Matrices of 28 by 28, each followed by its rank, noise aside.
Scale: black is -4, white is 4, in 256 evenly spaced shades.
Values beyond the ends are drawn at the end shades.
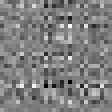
two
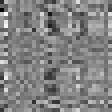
three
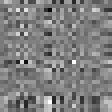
two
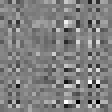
one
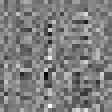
four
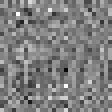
four
